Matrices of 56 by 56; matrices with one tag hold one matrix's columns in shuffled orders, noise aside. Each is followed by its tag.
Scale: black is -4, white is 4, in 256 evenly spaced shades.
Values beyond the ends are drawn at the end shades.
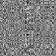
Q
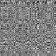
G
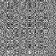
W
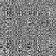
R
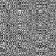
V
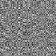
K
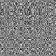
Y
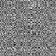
K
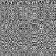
G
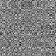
K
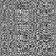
V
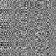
K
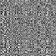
R
